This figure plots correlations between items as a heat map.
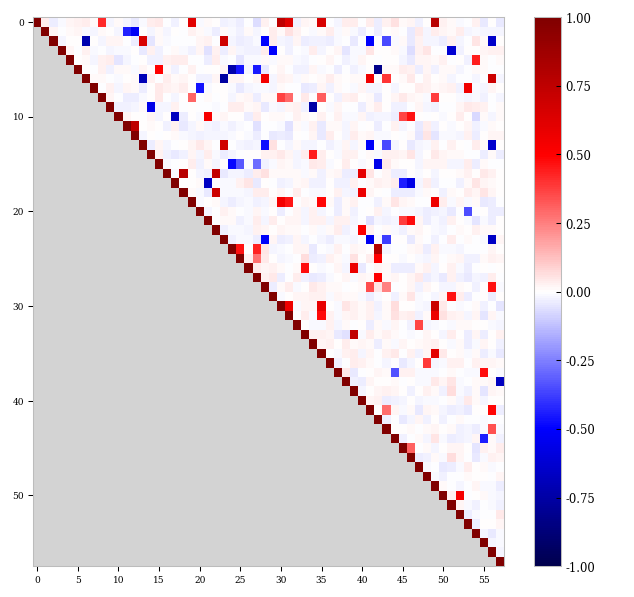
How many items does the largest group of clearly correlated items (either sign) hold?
8
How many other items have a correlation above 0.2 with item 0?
6
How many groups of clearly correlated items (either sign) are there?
16
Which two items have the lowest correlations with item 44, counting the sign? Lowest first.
55, 37
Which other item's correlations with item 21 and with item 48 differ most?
17
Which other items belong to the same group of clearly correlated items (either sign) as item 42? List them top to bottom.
5, 15, 24, 25, 27
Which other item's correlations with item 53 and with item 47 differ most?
7
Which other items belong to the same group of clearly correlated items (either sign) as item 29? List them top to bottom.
3, 51
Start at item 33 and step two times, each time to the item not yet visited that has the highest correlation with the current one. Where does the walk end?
26
